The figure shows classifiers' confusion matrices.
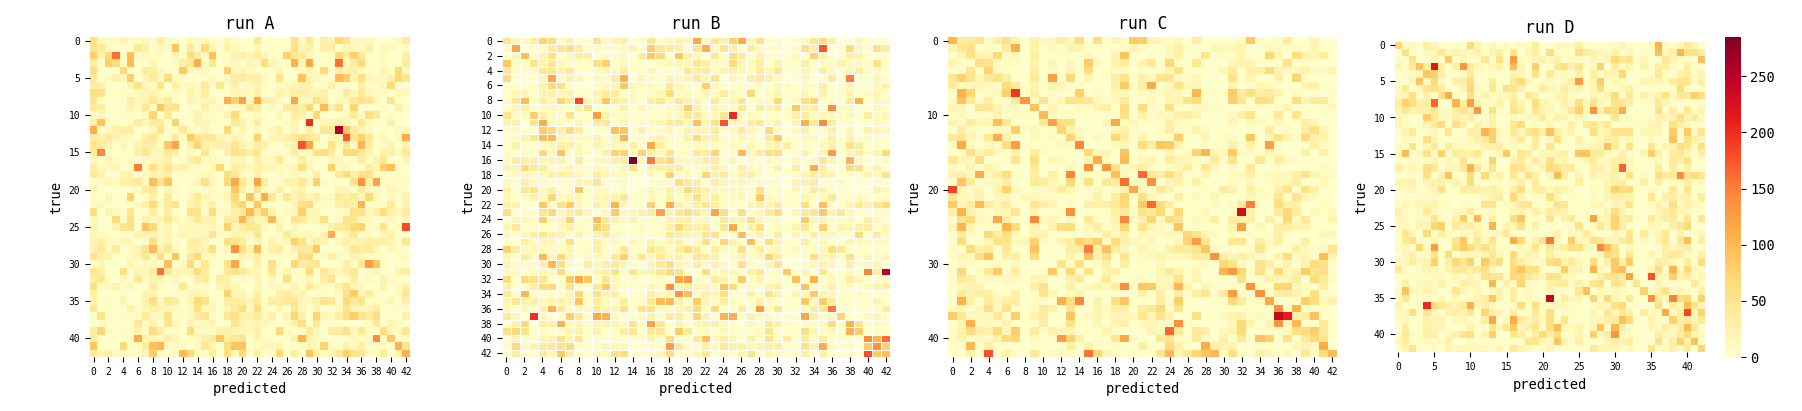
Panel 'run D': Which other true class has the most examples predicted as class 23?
31
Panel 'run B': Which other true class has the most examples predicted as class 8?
32
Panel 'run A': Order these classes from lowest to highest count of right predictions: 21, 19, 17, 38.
38, 17, 21, 19
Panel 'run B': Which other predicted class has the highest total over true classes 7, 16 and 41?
14
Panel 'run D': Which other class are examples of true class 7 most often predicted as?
41
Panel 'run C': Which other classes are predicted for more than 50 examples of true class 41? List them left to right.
2, 24, 28
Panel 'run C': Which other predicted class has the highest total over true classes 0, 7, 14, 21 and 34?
1
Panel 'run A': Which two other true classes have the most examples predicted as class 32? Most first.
26, 17
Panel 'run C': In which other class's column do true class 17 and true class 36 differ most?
15
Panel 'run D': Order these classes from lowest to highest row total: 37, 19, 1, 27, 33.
19, 33, 1, 37, 27
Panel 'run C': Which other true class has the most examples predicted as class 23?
14
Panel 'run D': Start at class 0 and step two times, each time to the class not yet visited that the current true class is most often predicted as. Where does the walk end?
4
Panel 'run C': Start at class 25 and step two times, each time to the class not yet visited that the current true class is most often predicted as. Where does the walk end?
40
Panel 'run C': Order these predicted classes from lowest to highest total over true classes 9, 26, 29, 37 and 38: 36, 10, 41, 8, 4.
8, 10, 41, 4, 36
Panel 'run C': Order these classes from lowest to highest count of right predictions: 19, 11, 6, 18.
6, 18, 11, 19
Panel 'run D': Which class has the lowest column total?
33
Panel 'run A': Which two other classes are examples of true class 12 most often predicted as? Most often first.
33, 0
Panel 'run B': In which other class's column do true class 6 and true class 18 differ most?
13
